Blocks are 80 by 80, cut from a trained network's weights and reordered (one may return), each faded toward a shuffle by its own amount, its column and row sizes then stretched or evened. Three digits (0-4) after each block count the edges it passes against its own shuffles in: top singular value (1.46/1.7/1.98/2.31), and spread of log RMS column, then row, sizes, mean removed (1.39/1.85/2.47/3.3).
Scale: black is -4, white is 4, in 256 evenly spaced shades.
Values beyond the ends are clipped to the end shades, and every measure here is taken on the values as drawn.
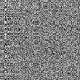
4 2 0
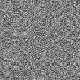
4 1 0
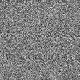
3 0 1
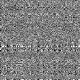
3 1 3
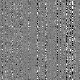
2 4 0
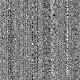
3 3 0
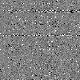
2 2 2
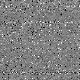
1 1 2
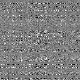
1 2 4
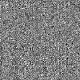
2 1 1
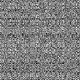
4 3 1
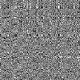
4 2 2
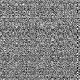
3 2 0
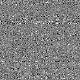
0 2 3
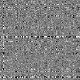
4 2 3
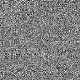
2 1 2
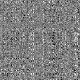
3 3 2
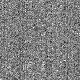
1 0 0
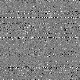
3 1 3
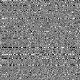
4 0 3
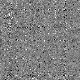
0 2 2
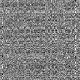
4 2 1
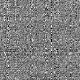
2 3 1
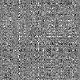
3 3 2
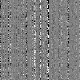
4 4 0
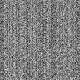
3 0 0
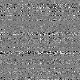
0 2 4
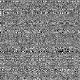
2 1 3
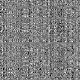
3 1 3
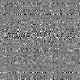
3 1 4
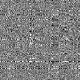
4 1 3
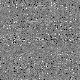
0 1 2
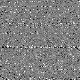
1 0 3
